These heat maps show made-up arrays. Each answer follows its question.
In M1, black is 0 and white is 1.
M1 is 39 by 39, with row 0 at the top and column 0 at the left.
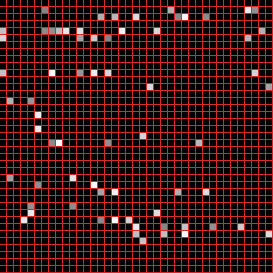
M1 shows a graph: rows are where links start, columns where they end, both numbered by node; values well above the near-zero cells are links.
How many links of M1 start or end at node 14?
5
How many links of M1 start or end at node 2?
6
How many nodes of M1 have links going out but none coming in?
6
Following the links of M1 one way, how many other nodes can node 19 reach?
5
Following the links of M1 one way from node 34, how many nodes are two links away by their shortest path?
4
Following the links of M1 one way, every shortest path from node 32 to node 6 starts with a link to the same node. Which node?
node 30
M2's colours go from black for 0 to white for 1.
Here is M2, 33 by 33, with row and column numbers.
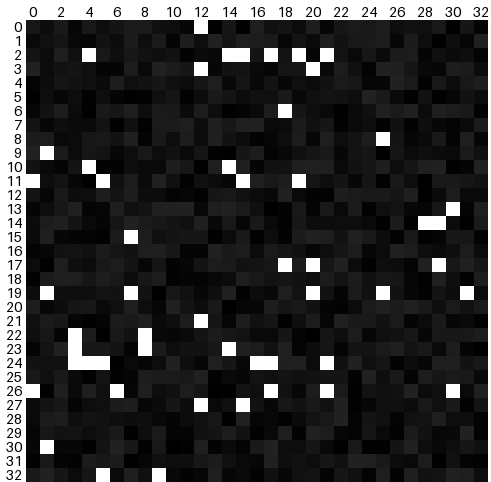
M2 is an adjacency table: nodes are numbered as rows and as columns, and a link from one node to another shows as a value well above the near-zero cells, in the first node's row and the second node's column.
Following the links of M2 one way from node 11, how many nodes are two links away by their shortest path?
6
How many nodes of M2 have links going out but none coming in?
10
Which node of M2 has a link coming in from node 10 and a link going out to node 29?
node 14
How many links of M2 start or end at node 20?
3
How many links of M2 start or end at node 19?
7
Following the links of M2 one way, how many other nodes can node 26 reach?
10
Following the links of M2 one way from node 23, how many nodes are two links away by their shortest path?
5
